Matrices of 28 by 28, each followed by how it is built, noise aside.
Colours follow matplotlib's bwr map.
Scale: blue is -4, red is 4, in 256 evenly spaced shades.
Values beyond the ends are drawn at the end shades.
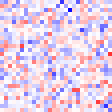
Hankel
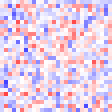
blocks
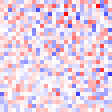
upper triangular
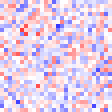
Hankel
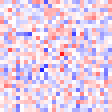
blocks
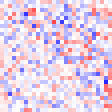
upper triangular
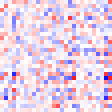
low rank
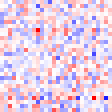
low rank
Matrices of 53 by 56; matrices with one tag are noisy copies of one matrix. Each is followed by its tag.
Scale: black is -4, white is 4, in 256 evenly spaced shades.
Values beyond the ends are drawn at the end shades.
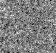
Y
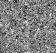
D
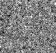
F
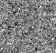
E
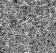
D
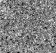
Y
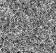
Y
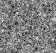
E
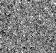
F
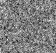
Y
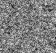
E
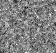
D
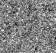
E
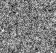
E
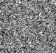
F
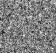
F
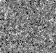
Y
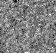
D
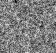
D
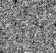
D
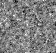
D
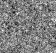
E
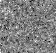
Y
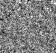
F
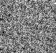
F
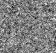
E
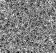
Y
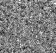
F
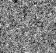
D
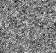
D
